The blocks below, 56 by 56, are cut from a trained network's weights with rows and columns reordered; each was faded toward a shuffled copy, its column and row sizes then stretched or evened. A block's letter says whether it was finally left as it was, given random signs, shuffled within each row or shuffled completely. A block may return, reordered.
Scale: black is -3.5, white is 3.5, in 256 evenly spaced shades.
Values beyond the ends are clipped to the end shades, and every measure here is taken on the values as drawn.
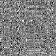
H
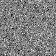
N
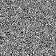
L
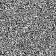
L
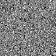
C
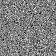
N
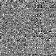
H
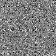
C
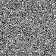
N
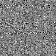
C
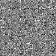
C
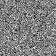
N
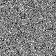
N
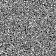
N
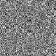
H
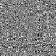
H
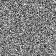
N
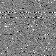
L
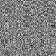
H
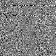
C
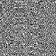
H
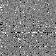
C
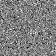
L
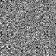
H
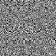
H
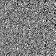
C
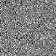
H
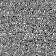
L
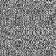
H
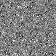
L
